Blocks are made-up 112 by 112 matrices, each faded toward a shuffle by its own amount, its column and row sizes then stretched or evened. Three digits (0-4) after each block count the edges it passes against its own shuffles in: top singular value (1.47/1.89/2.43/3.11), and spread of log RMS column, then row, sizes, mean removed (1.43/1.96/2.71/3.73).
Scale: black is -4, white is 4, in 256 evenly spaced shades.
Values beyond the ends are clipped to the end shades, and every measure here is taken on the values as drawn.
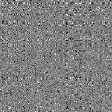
3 2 2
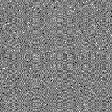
4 0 0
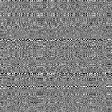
4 1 4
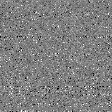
0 1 2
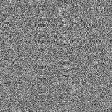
2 0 1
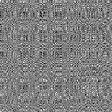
4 3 1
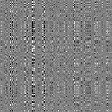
4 4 1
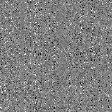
0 3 1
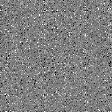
2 2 1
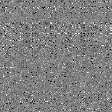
2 1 3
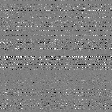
3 1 4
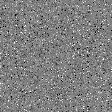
0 1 0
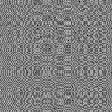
4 2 1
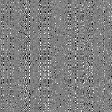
4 4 0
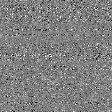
0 1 3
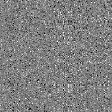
2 2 0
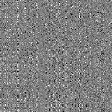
3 3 0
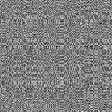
4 1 2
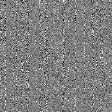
0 4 1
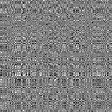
4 2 3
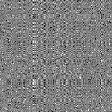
4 3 1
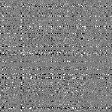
3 2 4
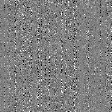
1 4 0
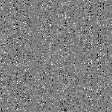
1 3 0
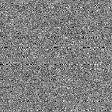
2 0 3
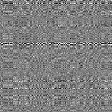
4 0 4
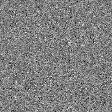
0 1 1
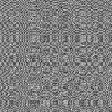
4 0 2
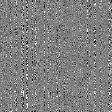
1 4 1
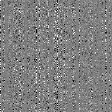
2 4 1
